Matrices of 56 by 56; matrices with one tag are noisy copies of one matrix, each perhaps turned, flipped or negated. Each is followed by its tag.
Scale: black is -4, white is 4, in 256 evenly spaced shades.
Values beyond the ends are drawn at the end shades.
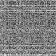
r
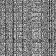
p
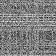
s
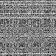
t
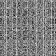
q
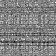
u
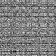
q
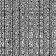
q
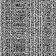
s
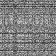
p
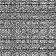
q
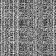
t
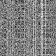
u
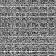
q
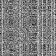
t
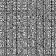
q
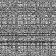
u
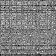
r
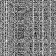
p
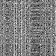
s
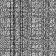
u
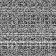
u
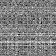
u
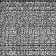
r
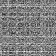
q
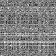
u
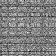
q
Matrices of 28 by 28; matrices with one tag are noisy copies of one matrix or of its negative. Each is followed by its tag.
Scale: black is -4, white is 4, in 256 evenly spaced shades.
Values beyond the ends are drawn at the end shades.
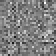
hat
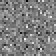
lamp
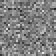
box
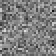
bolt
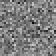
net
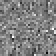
net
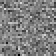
box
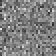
bolt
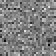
box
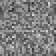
net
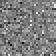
box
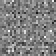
hat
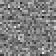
box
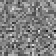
net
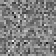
hat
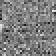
bolt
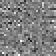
box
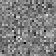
hat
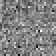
bolt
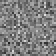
hat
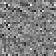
box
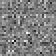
hat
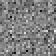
net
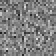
lamp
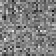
bolt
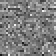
box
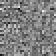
box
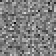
net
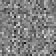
hat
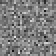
hat
